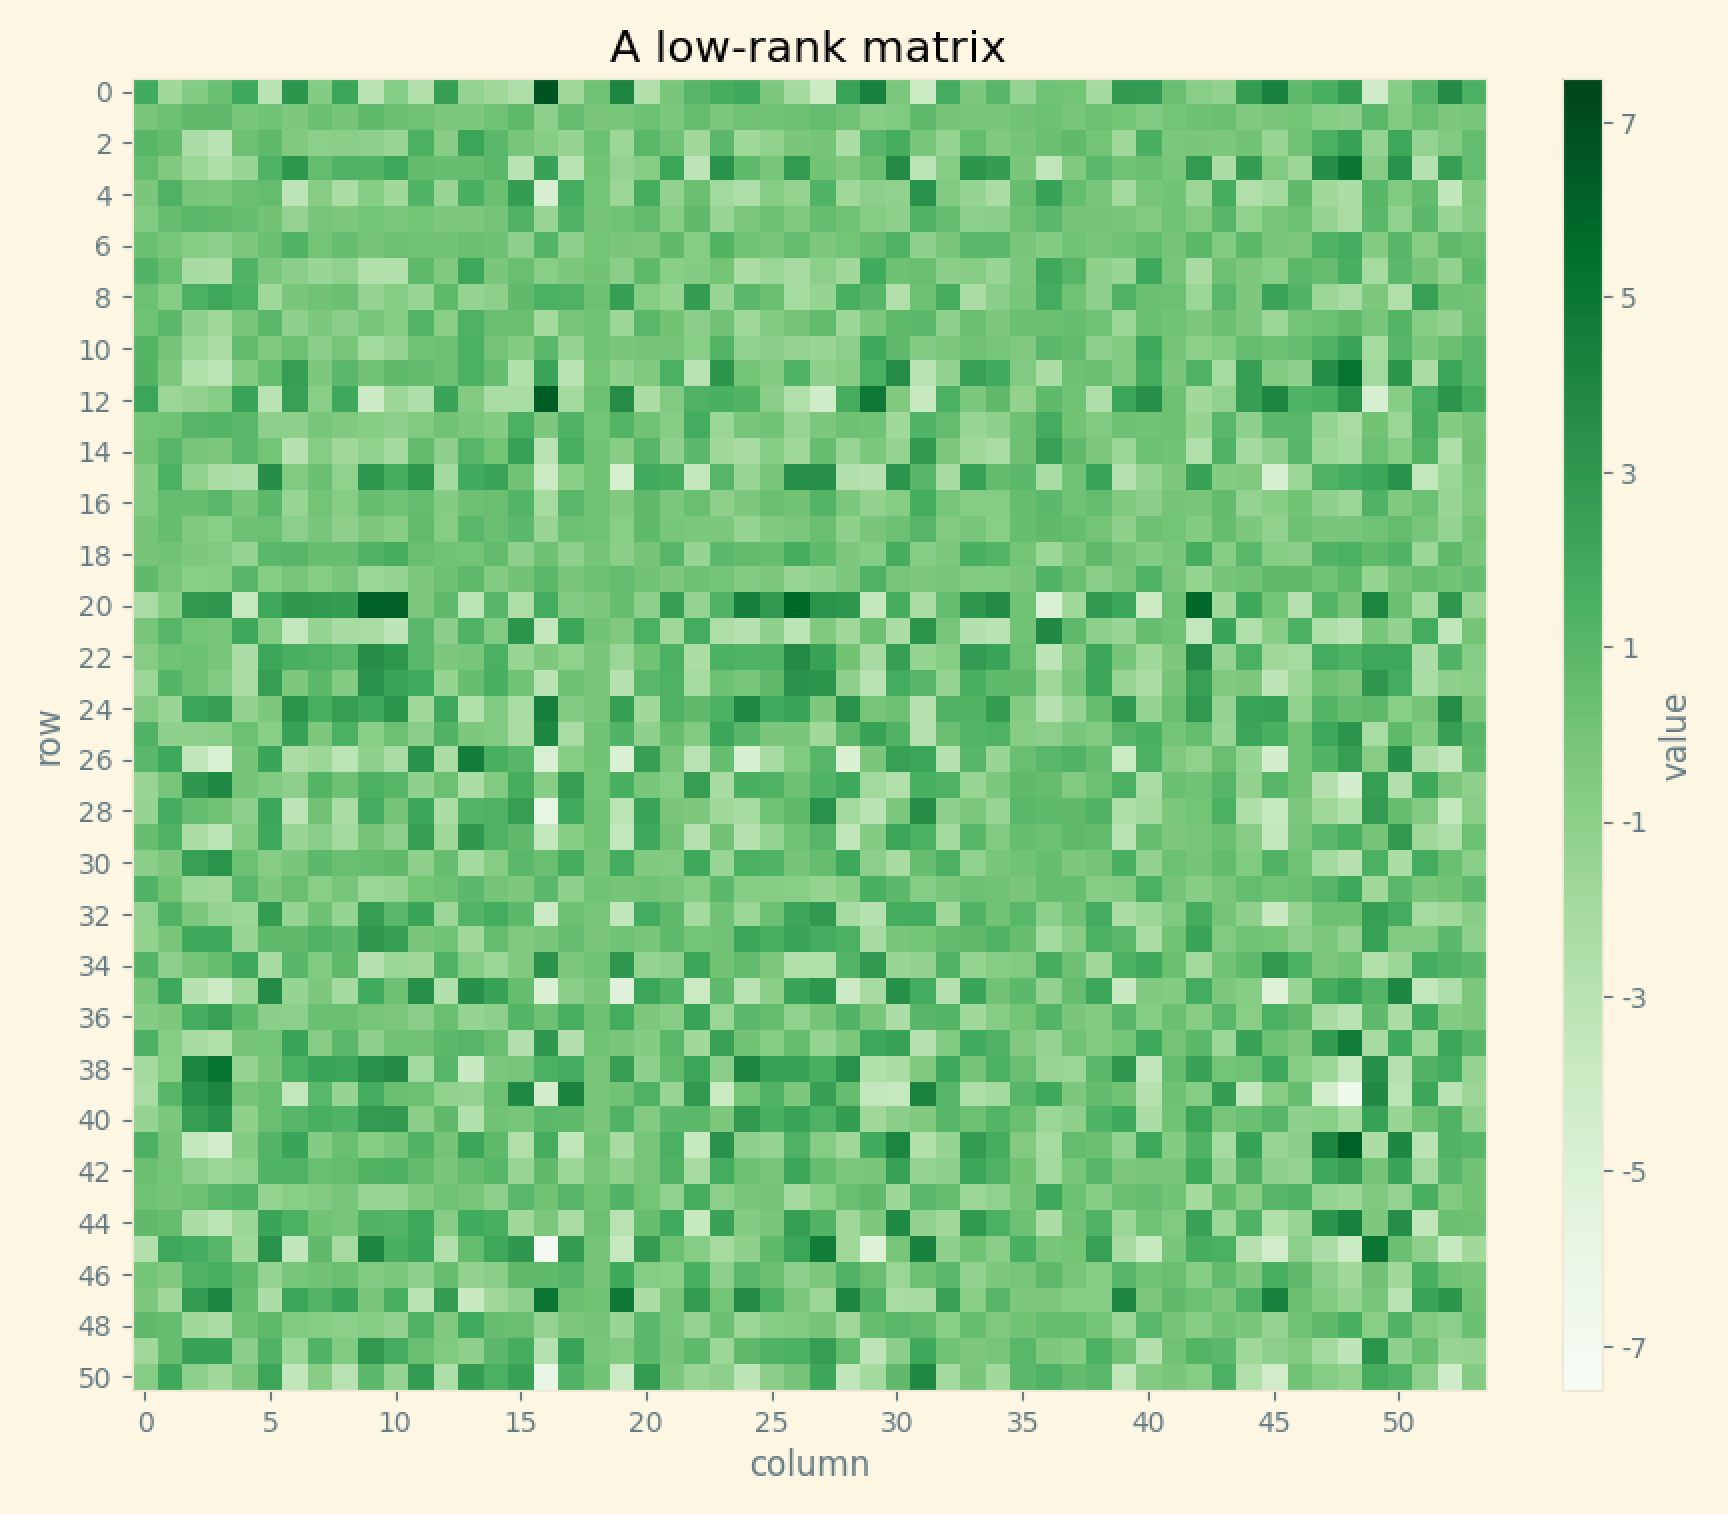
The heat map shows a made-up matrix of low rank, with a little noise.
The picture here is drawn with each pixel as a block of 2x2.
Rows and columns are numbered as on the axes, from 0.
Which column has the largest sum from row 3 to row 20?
48
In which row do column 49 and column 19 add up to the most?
38
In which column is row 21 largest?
36
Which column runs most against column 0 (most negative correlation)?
49
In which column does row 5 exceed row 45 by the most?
16
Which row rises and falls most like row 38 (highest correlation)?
40
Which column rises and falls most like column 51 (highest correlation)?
22
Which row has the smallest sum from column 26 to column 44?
21
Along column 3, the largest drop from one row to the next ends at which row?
41
